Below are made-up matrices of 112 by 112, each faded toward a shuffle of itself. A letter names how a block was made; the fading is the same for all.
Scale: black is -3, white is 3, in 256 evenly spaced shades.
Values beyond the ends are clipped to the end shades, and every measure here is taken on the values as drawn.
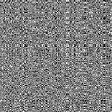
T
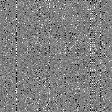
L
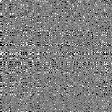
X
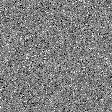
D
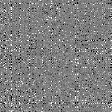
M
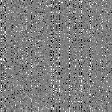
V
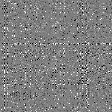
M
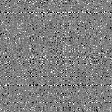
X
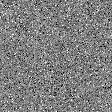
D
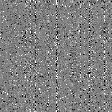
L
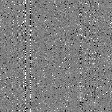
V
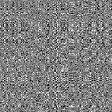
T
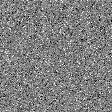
D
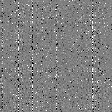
V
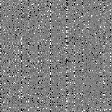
V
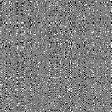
V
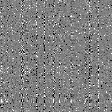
V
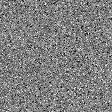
D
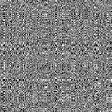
T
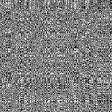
T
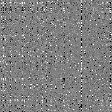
M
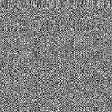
T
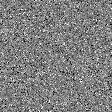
D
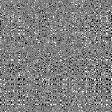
X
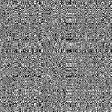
T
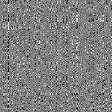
V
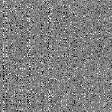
L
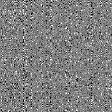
L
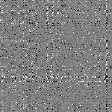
M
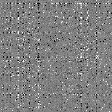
M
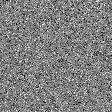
D
